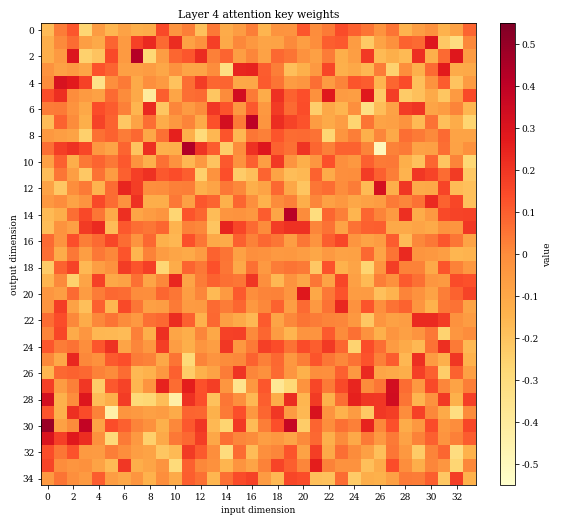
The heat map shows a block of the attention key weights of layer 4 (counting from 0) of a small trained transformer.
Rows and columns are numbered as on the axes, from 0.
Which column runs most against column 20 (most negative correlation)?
26
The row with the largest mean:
30
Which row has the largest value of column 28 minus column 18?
27
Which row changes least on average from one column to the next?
17
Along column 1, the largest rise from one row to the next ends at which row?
4
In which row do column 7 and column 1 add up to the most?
2
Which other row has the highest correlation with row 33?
32
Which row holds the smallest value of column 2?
19
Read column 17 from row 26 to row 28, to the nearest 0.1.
0 0.1 0.1
